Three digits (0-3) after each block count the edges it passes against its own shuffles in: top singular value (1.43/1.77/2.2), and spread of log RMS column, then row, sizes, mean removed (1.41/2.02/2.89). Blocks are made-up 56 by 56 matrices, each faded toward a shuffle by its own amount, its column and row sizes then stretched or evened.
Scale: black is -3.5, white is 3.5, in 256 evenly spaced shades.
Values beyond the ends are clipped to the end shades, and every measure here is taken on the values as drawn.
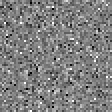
1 1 0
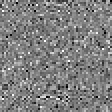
2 0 1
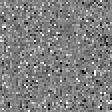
0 1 0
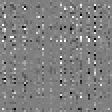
1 3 2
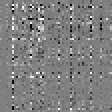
2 3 2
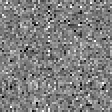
1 1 0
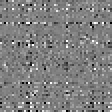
2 2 3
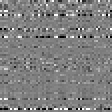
3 0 3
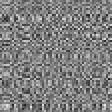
3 0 3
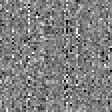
2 2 0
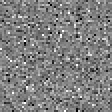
1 0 0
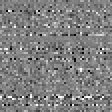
0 0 3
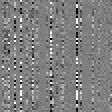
3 3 0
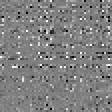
0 2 3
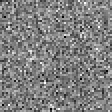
1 0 0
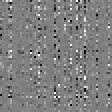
2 3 1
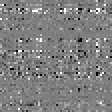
2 1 3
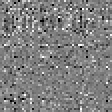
2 1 2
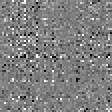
2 2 2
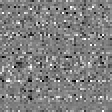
1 1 3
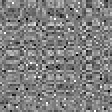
3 0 0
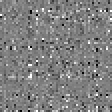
1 2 2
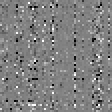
1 3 1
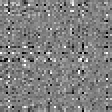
3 2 2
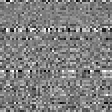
3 0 3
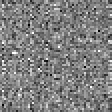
2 1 0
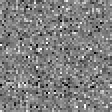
1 0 1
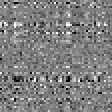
3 1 3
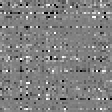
1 2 3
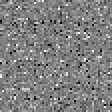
1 1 1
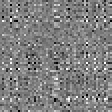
3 2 2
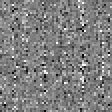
1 2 0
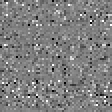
0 1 2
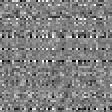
3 1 3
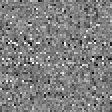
0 1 2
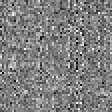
2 2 0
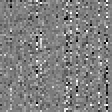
1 3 0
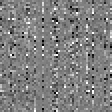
0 3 1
